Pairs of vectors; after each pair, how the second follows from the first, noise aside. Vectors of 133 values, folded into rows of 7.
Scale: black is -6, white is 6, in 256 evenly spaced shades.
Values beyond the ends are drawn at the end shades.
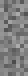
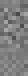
negated, partly zeroed.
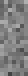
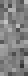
copied.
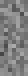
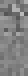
negated, partly zeroed.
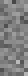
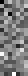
reversed, negated, scaled up.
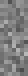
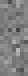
partly zeroed.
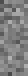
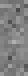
negated, partly zeroed.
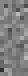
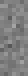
wrapped around, negated, shrunk.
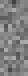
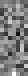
reversed, negated, scaled up.
